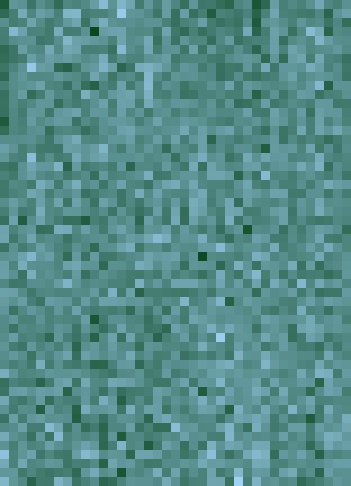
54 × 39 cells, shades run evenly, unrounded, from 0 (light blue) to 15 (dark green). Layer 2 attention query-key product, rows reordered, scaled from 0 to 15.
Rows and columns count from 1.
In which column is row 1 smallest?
12
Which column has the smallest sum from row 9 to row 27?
36
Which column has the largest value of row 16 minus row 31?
29
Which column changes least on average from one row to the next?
39
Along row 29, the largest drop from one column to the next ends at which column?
24
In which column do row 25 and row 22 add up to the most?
10
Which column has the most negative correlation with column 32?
14
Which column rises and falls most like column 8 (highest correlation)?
31
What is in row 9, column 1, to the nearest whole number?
11
